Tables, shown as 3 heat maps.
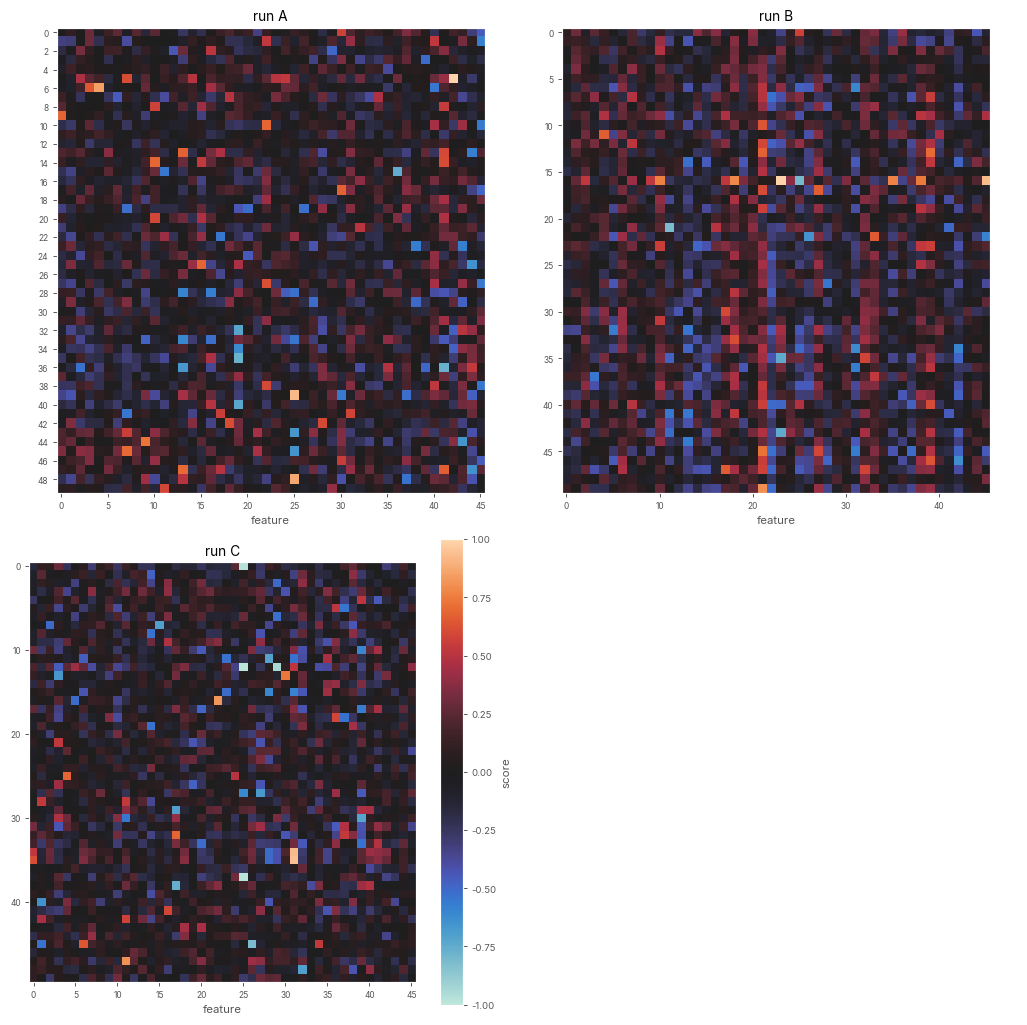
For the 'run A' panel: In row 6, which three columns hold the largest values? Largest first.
4, 3, 16
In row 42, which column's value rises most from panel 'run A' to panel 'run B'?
2
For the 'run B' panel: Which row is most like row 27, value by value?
8
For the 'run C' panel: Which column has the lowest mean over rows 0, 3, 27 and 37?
25
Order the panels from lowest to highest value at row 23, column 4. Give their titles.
run B, run C, run A
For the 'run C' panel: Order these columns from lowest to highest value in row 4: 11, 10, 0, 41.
41, 0, 10, 11
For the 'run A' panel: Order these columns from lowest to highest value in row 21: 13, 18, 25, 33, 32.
18, 13, 25, 33, 32
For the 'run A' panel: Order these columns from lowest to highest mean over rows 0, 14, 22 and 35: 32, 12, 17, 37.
17, 12, 32, 37
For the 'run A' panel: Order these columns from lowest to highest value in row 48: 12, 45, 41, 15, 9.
12, 45, 15, 41, 9
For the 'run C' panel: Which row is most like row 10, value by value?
17
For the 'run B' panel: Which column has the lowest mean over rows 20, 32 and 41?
13
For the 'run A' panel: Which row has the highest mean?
5
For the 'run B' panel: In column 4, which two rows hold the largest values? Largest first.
11, 9
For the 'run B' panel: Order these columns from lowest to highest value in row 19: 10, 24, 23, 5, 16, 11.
5, 16, 11, 24, 23, 10
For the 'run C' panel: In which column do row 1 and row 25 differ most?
4
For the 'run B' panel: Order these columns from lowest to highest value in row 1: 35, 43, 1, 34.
35, 34, 43, 1
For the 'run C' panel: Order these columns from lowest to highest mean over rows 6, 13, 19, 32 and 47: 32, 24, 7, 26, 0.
24, 7, 0, 26, 32
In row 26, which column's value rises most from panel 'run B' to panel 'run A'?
13
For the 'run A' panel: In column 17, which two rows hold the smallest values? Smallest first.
22, 26
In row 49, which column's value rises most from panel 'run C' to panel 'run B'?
21
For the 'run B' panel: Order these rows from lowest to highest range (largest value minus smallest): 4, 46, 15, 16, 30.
4, 15, 30, 46, 16
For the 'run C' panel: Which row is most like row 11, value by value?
15
